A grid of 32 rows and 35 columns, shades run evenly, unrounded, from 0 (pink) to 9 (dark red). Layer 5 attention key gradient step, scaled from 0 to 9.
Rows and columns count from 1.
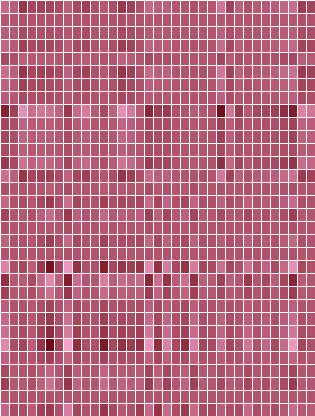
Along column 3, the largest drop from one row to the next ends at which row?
9
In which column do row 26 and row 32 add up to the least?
8
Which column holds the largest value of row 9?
25
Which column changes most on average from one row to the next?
33
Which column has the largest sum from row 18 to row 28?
6
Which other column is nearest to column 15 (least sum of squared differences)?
26
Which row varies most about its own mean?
27
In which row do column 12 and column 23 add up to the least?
22
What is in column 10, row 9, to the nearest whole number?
2
